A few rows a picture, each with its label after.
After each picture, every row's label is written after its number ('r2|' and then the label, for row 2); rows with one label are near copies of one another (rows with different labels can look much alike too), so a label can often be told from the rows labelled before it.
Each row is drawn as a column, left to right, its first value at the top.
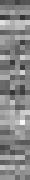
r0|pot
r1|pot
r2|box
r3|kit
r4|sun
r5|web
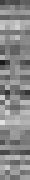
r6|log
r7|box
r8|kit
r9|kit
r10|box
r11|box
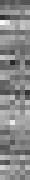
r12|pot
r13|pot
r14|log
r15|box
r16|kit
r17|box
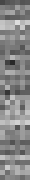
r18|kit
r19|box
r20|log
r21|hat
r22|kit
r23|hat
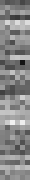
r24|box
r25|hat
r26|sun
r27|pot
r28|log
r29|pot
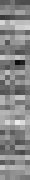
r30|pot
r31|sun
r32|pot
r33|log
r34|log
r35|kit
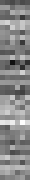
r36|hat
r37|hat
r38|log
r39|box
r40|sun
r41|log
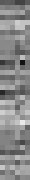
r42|box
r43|box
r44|box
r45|kit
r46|log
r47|hat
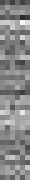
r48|web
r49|hat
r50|kit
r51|box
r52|web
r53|pot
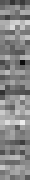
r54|box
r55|sun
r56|kit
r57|hat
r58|log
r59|web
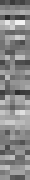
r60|box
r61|pot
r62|kit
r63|web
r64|web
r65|box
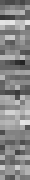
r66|pot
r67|web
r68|web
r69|box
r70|log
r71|hat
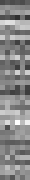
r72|web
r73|hat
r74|web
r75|sun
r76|kit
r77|sun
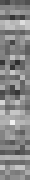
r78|box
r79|kit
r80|sun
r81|box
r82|pot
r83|kit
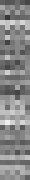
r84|hat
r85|sun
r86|hat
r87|box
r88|hat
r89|kit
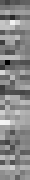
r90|sun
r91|log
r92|pot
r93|web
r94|box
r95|box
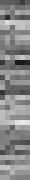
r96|box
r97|pot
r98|hat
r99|log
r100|log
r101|log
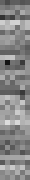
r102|pot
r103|log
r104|pot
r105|hat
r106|box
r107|kit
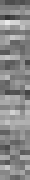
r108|pot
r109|pot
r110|web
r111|web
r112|kit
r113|box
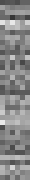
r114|hat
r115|kit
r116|pot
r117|kit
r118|box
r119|pot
